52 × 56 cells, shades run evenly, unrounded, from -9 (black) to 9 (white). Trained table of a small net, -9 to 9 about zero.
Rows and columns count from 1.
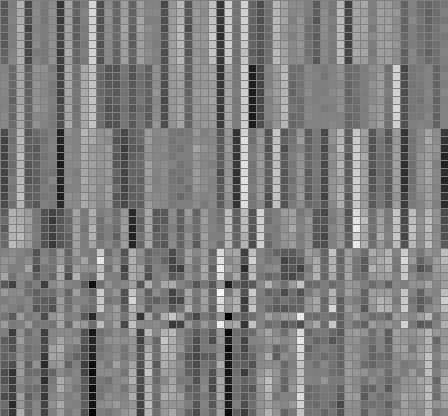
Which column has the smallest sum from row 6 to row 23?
8
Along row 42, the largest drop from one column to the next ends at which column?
29
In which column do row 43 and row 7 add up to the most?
38
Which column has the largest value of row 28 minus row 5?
33
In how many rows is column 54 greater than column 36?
35
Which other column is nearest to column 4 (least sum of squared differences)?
24
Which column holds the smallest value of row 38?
31
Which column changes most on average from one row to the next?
32
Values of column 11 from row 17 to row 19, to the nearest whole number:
4 3 3
